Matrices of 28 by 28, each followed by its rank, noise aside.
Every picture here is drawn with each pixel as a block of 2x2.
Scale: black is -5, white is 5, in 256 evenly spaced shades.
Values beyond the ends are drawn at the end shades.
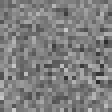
seven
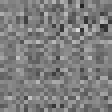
five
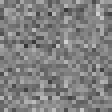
eight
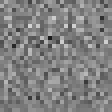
five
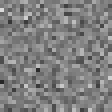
eight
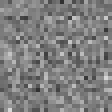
five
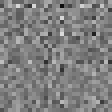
five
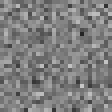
six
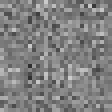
seven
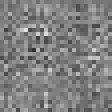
five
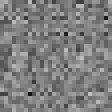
six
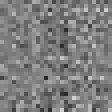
five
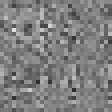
five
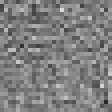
six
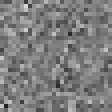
seven
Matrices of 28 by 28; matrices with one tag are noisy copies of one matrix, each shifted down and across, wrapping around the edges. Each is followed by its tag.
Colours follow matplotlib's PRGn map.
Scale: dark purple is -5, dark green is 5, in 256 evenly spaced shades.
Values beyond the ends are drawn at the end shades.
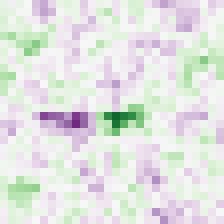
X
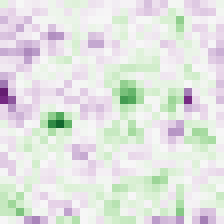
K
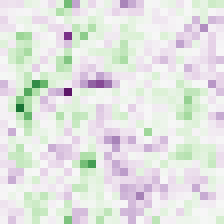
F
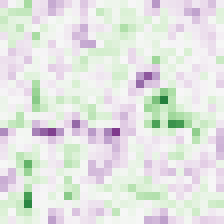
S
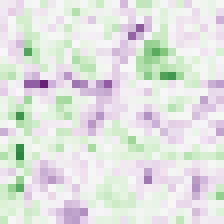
S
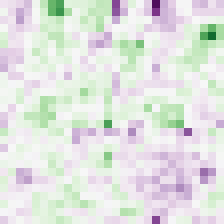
K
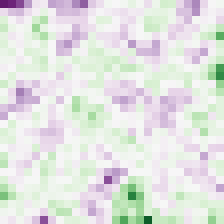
S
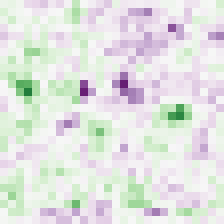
K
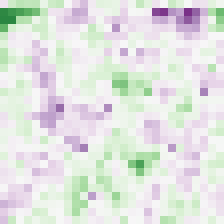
X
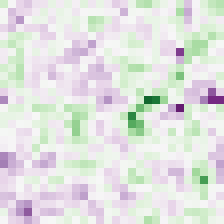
F
